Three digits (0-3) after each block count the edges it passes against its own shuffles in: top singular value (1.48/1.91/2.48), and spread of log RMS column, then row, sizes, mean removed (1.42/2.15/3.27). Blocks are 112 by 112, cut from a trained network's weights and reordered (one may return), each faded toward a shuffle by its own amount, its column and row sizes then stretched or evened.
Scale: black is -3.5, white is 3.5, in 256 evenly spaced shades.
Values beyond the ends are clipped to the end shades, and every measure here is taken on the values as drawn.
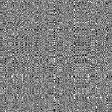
3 2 2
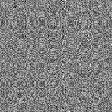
3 1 0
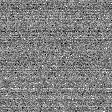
2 0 1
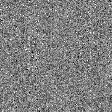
1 1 0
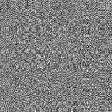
3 1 0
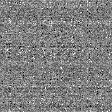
1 2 1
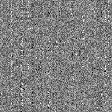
2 2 0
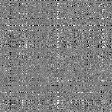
2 2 3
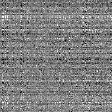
3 3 1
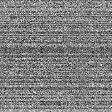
3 2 0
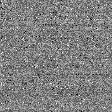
0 1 1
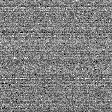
2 1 1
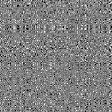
3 2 2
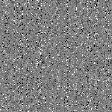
2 2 0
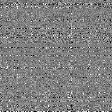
0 2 3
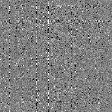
2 2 1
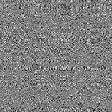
3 0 2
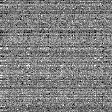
3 2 1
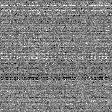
3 1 2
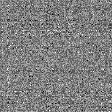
0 2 2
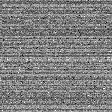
3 0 0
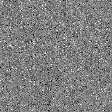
0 1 1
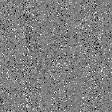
1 2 0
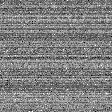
3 0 1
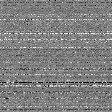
3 0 3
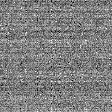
2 2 0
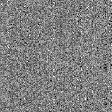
1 2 0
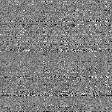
0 2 3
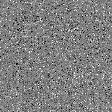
1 1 0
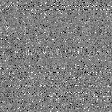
2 0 2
